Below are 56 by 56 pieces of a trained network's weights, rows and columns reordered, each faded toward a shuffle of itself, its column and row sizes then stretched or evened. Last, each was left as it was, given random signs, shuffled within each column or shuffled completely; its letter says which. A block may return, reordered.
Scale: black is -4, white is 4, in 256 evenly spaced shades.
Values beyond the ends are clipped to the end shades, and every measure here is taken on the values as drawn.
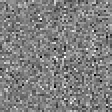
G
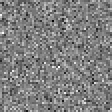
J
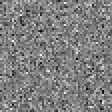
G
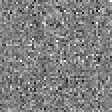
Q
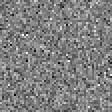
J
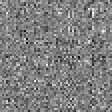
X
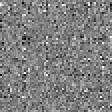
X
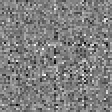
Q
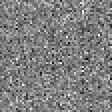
G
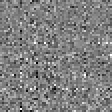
Q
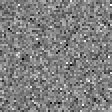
J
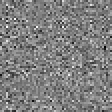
X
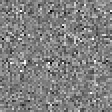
Q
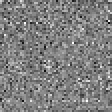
X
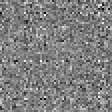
Q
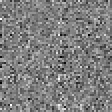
Q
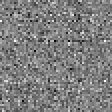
Q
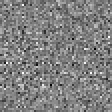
Q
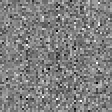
G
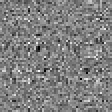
X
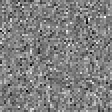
G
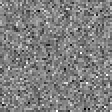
J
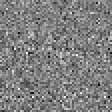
X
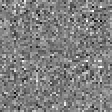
Q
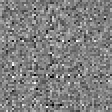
Q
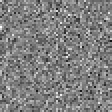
G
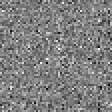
Q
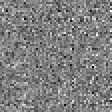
X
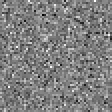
J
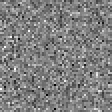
G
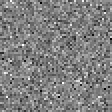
J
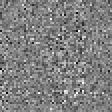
Q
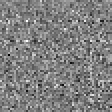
Q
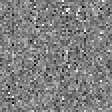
G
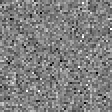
J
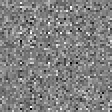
Q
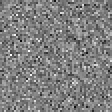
J
